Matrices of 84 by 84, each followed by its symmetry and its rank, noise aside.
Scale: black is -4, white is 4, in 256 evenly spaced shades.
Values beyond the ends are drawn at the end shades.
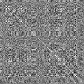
symmetric, rank six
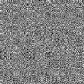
no symmetry, rank eight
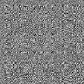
symmetric, rank six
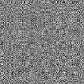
antisymmetric, rank six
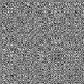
symmetric, rank seven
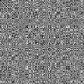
symmetric, rank seven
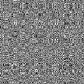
no symmetry, rank six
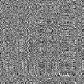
no symmetry, rank eight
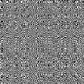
antisymmetric, rank six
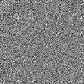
symmetric, rank seven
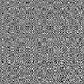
no symmetry, rank six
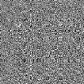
antisymmetric, rank eight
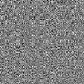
no symmetry, rank six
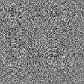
no symmetry, rank eight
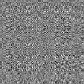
antisymmetric, rank six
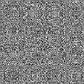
no symmetry, rank seven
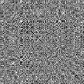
symmetric, rank eight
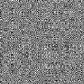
antisymmetric, rank six
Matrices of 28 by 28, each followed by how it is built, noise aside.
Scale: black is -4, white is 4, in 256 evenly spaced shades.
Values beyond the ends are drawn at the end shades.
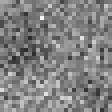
smooth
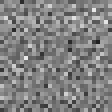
repeating columns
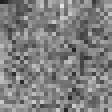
smooth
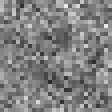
smooth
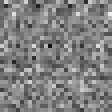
repeating columns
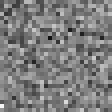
noise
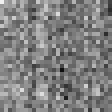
blocks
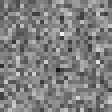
noise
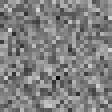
noise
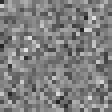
noise
